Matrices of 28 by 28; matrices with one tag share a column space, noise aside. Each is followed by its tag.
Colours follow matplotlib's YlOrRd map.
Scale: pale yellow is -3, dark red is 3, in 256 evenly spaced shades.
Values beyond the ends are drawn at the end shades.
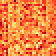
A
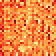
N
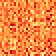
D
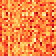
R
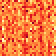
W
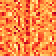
R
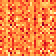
D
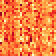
R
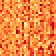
A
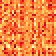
A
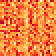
N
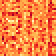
R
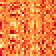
A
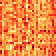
A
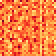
W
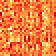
R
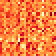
R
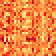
R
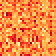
R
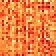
W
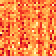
A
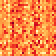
A
